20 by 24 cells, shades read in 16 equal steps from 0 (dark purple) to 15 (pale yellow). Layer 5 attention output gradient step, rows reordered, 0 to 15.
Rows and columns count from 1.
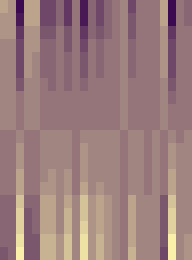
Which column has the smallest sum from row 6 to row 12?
22
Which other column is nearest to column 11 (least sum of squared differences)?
3
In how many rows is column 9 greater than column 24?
7
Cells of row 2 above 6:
12
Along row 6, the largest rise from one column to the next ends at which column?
4
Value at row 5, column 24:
7
